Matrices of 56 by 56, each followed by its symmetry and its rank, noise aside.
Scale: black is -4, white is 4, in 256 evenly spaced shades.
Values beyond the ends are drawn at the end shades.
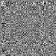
no symmetry, rank six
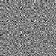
antisymmetric, rank six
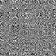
antisymmetric, rank eight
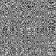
no symmetry, rank six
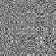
no symmetry, rank six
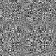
antisymmetric, rank eight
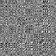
symmetric, rank six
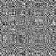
antisymmetric, rank six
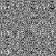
antisymmetric, rank six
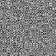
antisymmetric, rank eight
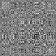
symmetric, rank six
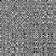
symmetric, rank six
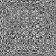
no symmetry, rank six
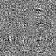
antisymmetric, rank eight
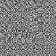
antisymmetric, rank eight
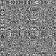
antisymmetric, rank six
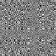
no symmetry, rank six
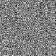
antisymmetric, rank six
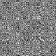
no symmetry, rank six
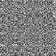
no symmetry, rank six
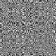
antisymmetric, rank six
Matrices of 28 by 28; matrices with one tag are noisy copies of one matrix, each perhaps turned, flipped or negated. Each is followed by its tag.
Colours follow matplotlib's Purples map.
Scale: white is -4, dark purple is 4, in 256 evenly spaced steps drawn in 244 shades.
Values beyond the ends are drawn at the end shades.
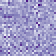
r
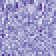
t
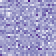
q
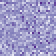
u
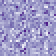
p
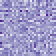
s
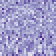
t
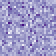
p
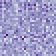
r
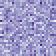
s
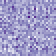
q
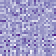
s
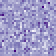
p
